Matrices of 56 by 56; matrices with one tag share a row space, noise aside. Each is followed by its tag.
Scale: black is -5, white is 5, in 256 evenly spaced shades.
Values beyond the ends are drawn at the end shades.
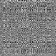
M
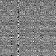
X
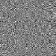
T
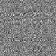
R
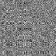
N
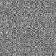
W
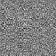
N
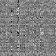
X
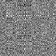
N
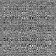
M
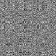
N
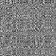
W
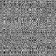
M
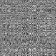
M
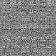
M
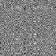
R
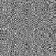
T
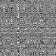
X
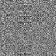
N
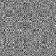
N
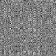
R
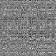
M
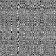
X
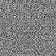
W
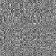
R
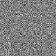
R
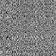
W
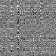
X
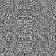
N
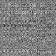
M
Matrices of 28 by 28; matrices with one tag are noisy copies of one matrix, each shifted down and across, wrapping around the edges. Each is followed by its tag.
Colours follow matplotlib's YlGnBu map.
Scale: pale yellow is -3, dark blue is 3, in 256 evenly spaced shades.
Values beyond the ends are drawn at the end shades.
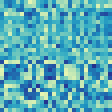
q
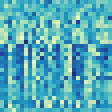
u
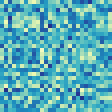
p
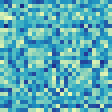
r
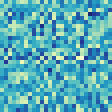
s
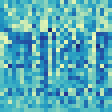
u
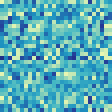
s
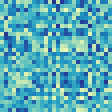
p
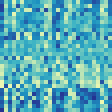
u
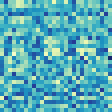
r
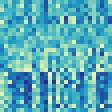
u
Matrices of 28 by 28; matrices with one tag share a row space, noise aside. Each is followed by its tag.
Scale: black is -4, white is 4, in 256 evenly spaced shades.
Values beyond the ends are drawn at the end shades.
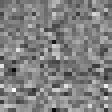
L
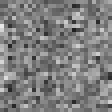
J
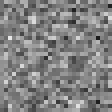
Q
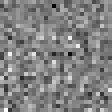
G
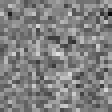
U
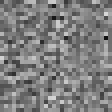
L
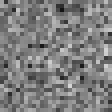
U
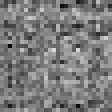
Q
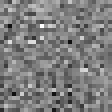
G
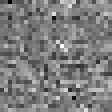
Q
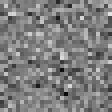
U
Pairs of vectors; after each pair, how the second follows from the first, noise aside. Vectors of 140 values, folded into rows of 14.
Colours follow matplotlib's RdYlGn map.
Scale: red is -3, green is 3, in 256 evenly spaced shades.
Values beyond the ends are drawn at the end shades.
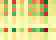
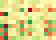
wrapped around, negated.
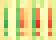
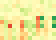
wrapped around, negated, partly zeroed.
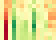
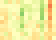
reversed, shrunk.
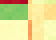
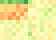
negated, shrunk.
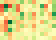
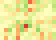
wrapped around, negated, shrunk.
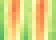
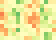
wrapped around, negated, partly zeroed.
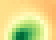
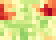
wrapped around, negated.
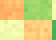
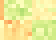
reversed, negated, shrunk.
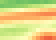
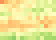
reversed, shrunk.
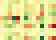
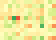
shrunk.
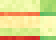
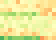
negated, shrunk.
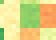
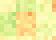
reversed, negated, shrunk.
